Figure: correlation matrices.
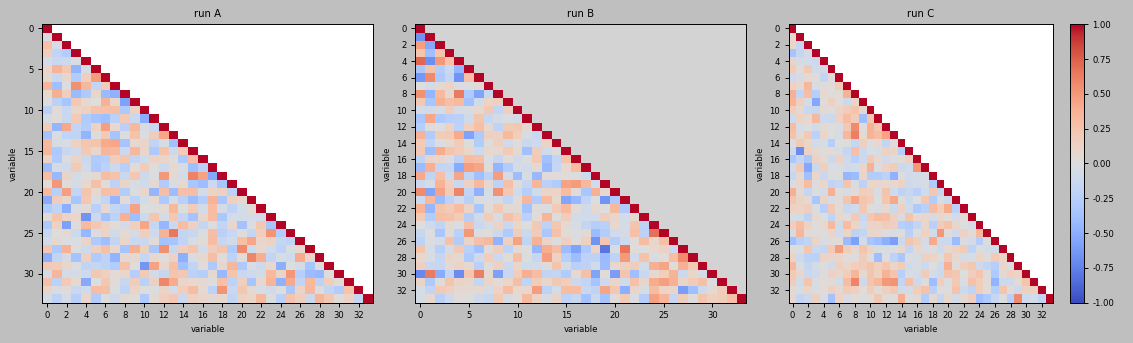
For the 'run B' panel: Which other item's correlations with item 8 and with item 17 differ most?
4
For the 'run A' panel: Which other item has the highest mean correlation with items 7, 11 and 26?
3
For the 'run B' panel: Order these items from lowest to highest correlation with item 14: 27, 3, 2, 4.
2, 3, 4, 27
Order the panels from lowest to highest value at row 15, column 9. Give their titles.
run C, run B, run A
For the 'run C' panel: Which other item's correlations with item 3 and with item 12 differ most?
8
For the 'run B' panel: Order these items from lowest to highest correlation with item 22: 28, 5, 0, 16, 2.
28, 16, 5, 2, 0
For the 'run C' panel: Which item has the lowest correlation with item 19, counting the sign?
18
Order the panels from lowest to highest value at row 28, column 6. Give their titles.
run A, run B, run C
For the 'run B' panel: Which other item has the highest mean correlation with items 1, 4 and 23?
13
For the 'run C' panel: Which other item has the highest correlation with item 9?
0
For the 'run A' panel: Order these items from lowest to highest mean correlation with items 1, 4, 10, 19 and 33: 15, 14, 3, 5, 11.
11, 3, 15, 14, 5
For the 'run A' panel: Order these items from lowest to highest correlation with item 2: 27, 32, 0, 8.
32, 8, 0, 27
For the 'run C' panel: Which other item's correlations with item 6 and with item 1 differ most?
15
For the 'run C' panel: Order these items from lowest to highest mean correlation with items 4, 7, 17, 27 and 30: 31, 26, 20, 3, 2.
26, 3, 2, 20, 31
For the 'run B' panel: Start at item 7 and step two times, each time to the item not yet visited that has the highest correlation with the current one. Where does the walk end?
10
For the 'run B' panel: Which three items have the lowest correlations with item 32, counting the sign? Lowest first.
27, 21, 28
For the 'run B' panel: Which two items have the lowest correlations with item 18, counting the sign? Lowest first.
26, 30
